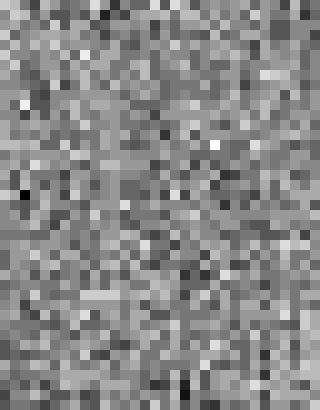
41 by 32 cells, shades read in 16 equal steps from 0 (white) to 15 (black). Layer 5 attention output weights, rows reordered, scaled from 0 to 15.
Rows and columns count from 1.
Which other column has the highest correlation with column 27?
1
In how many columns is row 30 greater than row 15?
10
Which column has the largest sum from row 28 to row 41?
19
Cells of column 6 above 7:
17
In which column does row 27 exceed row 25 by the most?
15
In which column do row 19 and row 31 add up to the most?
22
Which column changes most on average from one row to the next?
9
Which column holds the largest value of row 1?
12
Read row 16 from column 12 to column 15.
6 6 7 7
